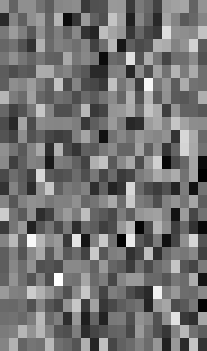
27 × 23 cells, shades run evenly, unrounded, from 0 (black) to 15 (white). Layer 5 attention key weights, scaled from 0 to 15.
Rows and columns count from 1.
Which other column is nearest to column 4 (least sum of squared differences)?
1
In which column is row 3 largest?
19
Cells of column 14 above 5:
23
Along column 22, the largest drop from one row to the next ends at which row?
15
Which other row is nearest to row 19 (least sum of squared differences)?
16
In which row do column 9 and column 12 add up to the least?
18
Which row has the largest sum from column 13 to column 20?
9
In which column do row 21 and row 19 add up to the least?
14
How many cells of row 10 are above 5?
17
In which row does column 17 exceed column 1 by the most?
7
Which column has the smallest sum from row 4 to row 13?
12
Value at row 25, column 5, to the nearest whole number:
11
